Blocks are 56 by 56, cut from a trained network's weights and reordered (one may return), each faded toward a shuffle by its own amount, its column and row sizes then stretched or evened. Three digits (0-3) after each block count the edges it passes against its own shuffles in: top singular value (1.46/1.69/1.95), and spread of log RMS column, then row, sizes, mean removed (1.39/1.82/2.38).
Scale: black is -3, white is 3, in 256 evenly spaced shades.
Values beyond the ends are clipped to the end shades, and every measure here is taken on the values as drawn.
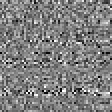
2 0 3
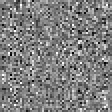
1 3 0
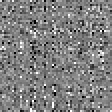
1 3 2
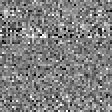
2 0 3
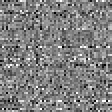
2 0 3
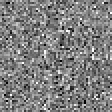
1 1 0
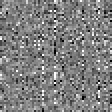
2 3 0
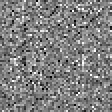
1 1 0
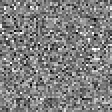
2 0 2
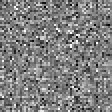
1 2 1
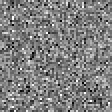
1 1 1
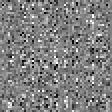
1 3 2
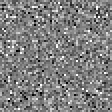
0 0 1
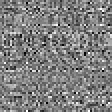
3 1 3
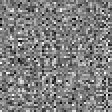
3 2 2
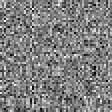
3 1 0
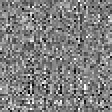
2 2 1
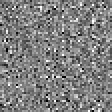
1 2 1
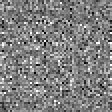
2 2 1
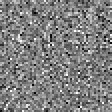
1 1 0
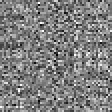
3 2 0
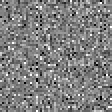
0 2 1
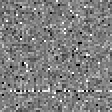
0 0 0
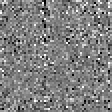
0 2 1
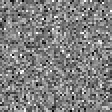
0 0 1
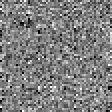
2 2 0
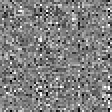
1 3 1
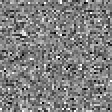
0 0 2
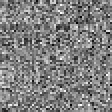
2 0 1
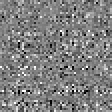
2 2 3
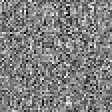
2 1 0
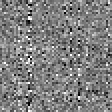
2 3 1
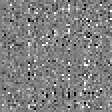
0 3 2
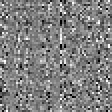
2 3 0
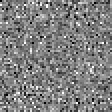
1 1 2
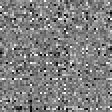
0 2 3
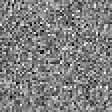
1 0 1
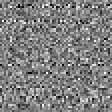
3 0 3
